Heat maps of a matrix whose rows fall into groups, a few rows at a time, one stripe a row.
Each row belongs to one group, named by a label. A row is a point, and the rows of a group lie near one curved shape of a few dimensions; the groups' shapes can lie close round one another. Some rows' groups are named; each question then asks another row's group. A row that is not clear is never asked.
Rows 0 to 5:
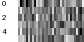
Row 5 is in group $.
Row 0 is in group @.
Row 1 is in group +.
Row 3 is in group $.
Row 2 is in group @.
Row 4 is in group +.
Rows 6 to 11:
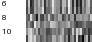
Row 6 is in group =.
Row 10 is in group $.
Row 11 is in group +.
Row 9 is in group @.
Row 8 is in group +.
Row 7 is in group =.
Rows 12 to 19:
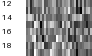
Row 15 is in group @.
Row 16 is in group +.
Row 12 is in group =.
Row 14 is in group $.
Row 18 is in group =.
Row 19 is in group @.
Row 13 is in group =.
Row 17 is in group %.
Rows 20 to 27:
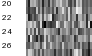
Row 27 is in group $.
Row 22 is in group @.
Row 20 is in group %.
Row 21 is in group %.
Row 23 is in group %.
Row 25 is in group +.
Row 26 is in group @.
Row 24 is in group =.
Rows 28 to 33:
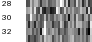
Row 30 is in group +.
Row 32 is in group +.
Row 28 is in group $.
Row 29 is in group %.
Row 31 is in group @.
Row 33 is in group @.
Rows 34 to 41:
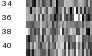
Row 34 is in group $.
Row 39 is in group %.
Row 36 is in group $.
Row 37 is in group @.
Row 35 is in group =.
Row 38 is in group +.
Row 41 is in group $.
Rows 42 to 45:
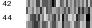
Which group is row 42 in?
%
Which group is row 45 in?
+
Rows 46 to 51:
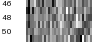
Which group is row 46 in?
%
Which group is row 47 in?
$
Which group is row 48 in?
$
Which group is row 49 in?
%
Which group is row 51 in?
=
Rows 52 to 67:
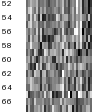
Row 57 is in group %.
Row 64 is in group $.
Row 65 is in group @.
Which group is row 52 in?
$
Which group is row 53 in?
$
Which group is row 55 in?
$
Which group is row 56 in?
$
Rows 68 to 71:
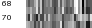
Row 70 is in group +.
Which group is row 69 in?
$
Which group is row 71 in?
+
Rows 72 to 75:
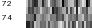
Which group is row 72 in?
+
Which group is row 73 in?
@
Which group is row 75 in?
$
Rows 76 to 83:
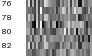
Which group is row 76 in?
=
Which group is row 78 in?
=
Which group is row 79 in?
$
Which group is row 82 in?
=
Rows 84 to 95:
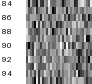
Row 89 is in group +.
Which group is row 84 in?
+
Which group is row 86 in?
$
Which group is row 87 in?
$
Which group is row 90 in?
$
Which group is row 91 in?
@
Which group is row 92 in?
+
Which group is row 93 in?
@
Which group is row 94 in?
=
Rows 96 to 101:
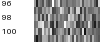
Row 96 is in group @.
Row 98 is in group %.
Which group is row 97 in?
=
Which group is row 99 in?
%
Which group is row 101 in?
$
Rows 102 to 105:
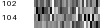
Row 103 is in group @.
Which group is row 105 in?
$
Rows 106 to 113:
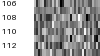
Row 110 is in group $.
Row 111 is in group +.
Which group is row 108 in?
@
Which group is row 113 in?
=
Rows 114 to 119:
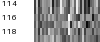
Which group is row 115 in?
=
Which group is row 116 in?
%
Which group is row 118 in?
%
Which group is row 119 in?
=
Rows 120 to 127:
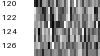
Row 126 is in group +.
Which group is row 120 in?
$
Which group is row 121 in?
+
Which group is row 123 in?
%
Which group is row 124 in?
=
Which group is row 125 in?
=
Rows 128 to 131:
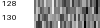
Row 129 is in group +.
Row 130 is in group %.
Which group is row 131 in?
@
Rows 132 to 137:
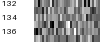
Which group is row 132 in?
=
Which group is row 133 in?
%
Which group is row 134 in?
=
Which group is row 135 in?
+
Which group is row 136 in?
$
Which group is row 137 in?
$
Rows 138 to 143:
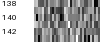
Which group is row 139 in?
%
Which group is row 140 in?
%
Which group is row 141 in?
+
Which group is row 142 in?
=
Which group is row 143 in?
=
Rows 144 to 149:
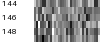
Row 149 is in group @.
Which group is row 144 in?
+
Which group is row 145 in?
@
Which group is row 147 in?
+
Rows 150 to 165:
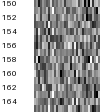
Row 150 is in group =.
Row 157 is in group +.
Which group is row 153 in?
%
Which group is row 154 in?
+
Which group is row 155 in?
%
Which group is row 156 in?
$
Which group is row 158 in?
=
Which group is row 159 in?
+
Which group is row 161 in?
%
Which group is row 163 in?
+
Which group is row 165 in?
%
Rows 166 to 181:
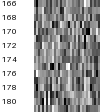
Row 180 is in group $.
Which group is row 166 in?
%
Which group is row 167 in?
%
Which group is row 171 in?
@
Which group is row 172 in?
@
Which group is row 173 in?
=
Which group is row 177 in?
%
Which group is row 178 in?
%
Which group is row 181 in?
=
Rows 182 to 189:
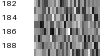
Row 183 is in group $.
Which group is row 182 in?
%
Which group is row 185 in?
$
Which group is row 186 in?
+
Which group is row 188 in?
+
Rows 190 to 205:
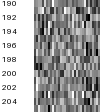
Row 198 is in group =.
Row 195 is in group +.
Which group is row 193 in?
%
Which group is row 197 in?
+
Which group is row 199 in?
$
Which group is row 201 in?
+
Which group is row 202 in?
+
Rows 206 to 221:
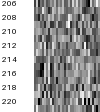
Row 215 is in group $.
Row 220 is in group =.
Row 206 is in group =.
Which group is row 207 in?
@
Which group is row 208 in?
%
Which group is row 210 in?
$
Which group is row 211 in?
@
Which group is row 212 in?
=
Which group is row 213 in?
$
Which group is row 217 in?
%
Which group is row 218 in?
+
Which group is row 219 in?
$
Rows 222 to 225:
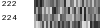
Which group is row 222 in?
$
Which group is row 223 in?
=
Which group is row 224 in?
@
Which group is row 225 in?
$
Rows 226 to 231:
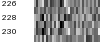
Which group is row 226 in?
%
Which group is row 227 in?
+
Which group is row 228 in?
$
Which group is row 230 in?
@
